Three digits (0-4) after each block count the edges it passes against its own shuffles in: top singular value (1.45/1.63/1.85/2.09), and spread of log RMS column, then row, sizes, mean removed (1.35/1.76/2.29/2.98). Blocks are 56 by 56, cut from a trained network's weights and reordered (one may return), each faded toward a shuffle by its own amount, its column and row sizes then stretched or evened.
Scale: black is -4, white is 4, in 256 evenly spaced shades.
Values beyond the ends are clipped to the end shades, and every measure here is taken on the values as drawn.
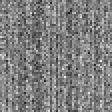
4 0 0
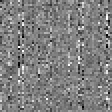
2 4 0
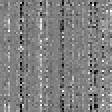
4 4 1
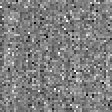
0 0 0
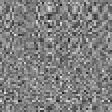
4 2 2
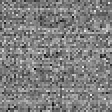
1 0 0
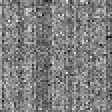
4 0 0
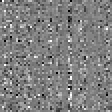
0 4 2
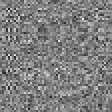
4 2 2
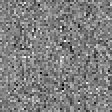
0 2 0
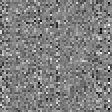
3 4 0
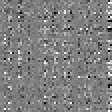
1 4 3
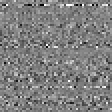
2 0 4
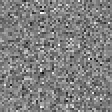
1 2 0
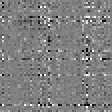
3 3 3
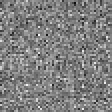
2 2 0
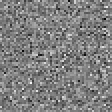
1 1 2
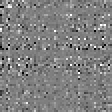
0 3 4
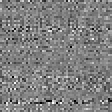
3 0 4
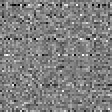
2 0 3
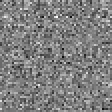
2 0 3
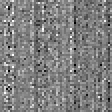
3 3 0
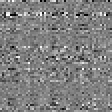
3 1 4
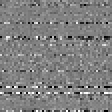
4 0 4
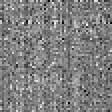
2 0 2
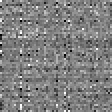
2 3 1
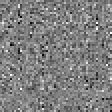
1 3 1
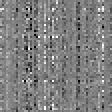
4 4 1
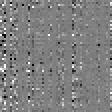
1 4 1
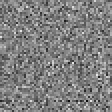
1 0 1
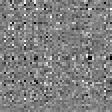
3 3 3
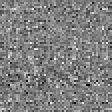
2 1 3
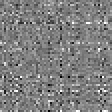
3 3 3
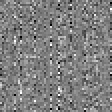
0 4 0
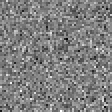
0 1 1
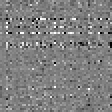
3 2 3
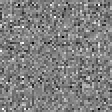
0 1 2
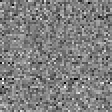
0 0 2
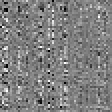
3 4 0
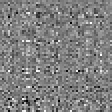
3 3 3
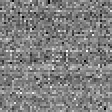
1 0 1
